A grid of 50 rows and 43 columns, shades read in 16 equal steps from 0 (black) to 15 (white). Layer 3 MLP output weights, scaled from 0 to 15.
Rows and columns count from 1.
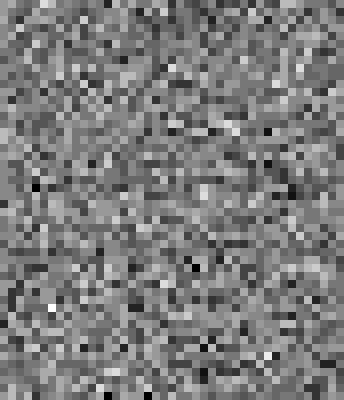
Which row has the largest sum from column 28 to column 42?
26
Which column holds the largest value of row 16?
29
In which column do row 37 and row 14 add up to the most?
14
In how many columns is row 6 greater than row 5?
19
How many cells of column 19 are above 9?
9
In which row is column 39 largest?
7
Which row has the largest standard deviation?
34
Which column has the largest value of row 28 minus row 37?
2
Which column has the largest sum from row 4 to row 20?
36
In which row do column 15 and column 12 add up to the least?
21
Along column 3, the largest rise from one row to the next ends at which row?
4
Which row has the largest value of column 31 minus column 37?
40
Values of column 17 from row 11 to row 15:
7 9 5 5 7
